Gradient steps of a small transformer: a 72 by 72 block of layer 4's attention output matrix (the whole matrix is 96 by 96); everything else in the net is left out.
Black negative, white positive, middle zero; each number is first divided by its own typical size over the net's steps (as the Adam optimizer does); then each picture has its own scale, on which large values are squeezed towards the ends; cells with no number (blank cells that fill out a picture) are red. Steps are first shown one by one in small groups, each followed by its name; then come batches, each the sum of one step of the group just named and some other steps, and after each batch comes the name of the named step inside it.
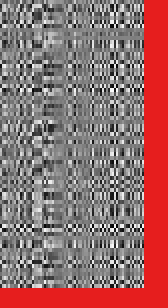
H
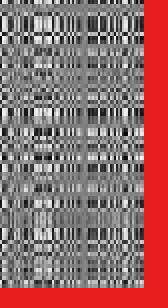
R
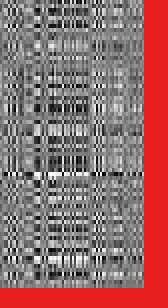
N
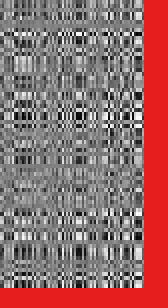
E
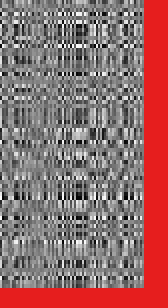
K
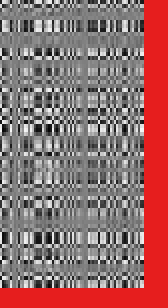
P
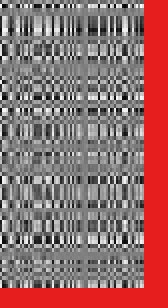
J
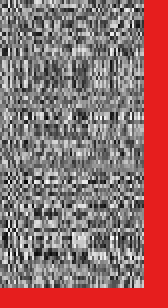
P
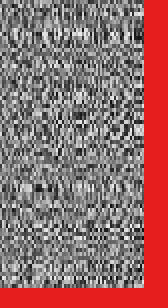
R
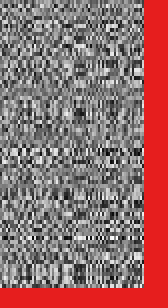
P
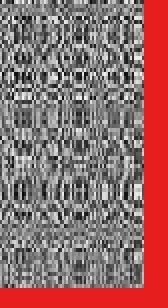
K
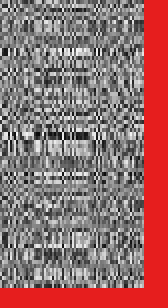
P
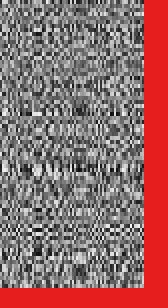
N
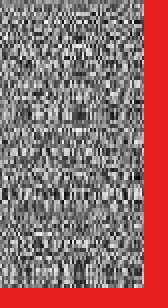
K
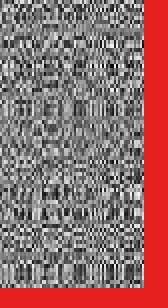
H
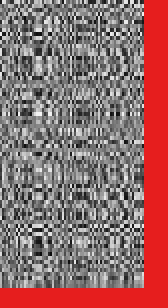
K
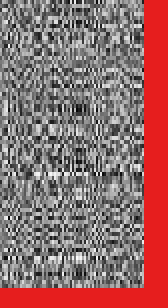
N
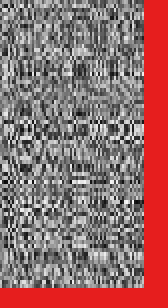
R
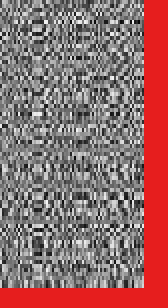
K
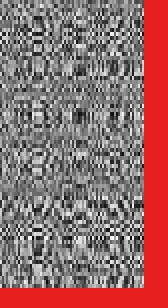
K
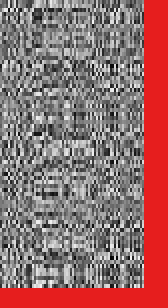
H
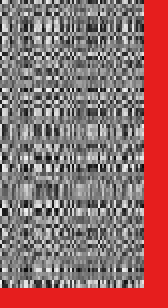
R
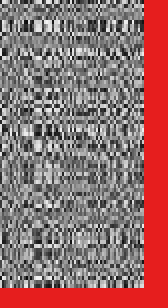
P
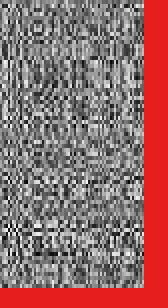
J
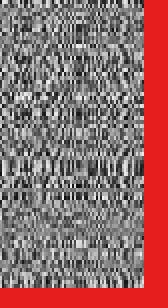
K
